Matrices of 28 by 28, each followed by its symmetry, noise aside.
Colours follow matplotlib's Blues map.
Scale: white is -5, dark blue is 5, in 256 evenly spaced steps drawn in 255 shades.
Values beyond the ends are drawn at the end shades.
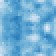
mirrored top to bottom.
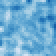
antisymmetric.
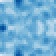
mirrored top to bottom.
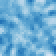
antisymmetric.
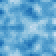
mirrored top to bottom.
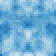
mirrored left to right.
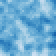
antisymmetric.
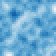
symmetric.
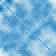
symmetric.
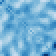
symmetric.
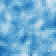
antisymmetric.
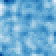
antisymmetric.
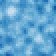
symmetric.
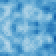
mirrored top to bottom.
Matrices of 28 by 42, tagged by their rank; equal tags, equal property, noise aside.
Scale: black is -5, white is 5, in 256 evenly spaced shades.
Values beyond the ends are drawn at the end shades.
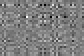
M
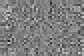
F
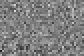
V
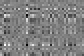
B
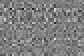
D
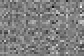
F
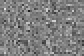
V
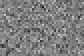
V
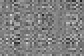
M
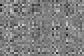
M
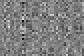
D
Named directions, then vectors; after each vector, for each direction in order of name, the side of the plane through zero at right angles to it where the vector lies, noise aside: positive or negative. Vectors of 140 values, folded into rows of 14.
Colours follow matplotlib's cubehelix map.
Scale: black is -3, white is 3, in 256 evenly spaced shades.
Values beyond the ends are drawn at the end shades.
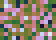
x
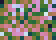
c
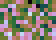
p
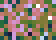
positive, negative, positive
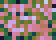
positive, negative, positive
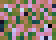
positive, negative, positive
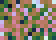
positive, negative, negative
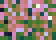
positive, negative, positive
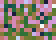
negative, negative, negative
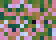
positive, positive, negative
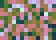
positive, negative, negative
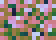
negative, negative, negative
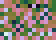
negative, positive, positive
